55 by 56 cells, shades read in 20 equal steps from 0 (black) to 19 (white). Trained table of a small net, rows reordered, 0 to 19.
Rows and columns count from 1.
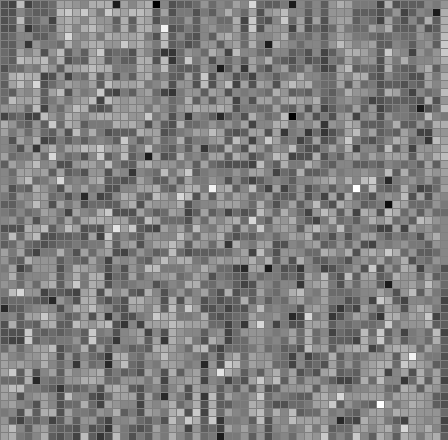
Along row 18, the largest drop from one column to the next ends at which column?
6
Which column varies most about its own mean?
14
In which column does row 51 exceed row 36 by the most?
48
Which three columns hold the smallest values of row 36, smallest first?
49, 38, 31
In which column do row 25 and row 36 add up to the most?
24
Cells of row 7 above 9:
31
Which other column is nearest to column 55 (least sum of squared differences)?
23
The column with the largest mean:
12
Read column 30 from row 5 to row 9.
11 12 14 10 11
